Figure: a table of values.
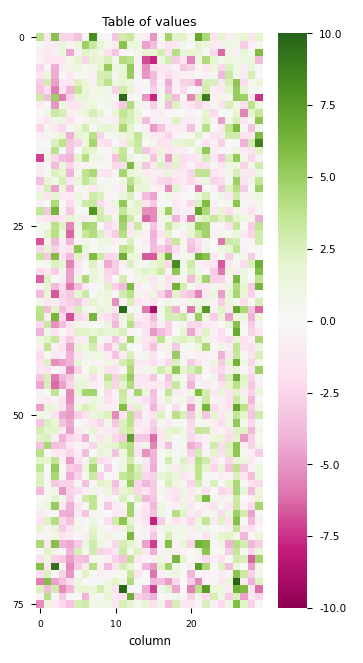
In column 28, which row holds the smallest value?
69
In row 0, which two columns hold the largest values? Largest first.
7, 21
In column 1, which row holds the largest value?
72
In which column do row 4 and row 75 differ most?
14
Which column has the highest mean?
26
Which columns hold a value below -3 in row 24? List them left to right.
14, 15, 18, 20, 29
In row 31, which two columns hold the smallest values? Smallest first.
24, 4
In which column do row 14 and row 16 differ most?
29
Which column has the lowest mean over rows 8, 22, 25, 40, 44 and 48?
4
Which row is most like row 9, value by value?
17
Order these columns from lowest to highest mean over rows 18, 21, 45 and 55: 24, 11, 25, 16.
24, 16, 25, 11
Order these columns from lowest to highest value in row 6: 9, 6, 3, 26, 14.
3, 14, 6, 9, 26
